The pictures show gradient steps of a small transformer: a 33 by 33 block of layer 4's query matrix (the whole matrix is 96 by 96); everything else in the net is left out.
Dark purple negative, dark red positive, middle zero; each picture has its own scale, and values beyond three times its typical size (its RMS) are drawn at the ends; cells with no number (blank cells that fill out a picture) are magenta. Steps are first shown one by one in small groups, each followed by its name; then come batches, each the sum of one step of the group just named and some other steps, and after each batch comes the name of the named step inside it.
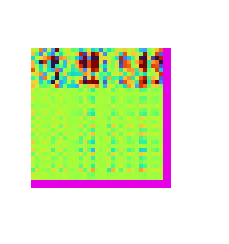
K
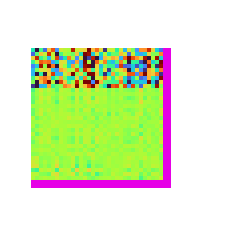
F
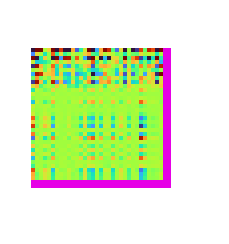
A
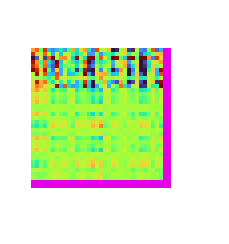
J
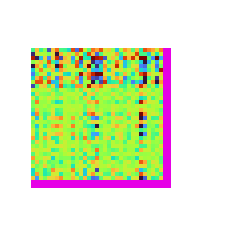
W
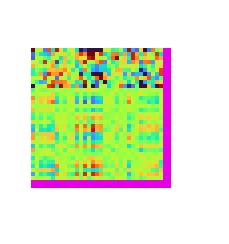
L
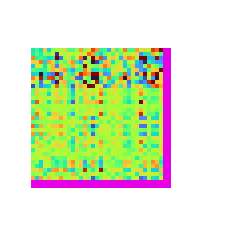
W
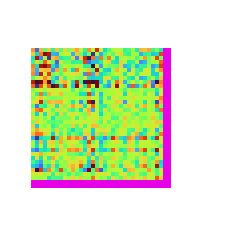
F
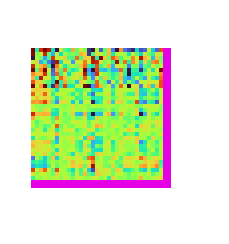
J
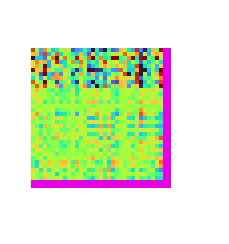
J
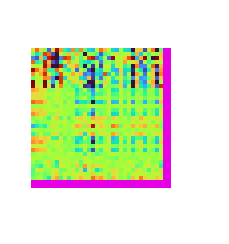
J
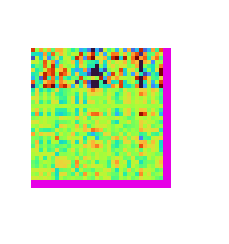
L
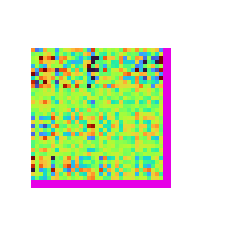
F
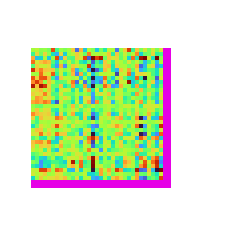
W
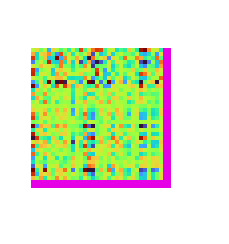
A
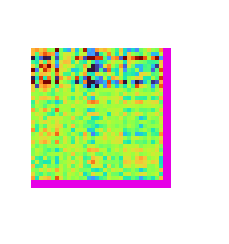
W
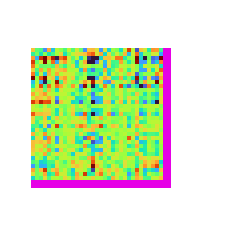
L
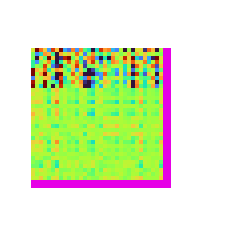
A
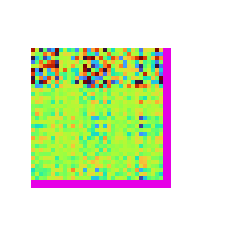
W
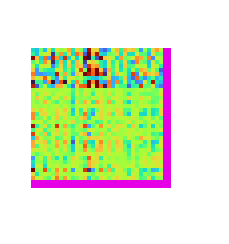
K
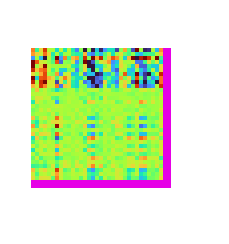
J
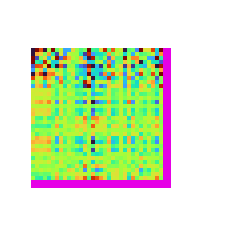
A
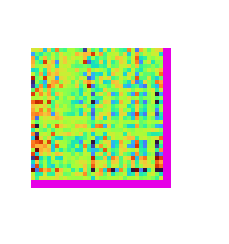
L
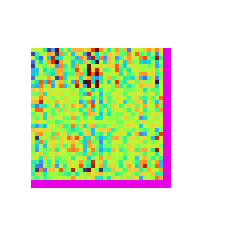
W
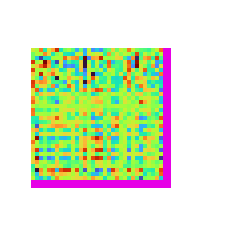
K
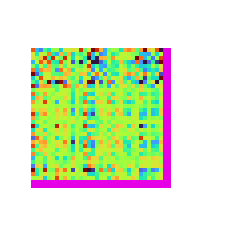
F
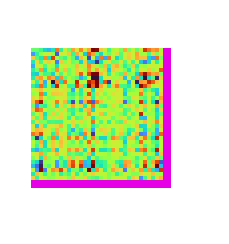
W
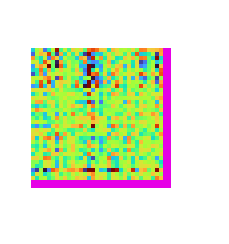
W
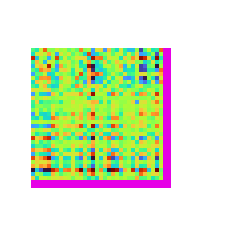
W
